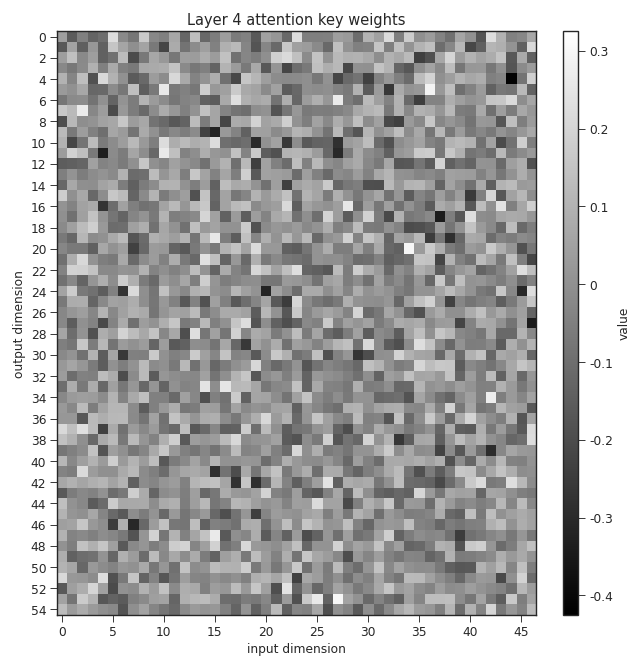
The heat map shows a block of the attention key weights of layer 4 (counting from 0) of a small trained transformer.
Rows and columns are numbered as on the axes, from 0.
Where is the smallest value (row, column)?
4, 44
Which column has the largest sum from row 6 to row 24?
14
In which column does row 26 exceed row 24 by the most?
20
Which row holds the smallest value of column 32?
5
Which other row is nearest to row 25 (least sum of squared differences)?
29
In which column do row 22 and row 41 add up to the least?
15
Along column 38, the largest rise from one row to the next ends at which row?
35
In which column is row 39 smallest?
42
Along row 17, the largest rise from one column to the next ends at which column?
40
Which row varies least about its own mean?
13
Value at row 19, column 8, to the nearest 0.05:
-0.1
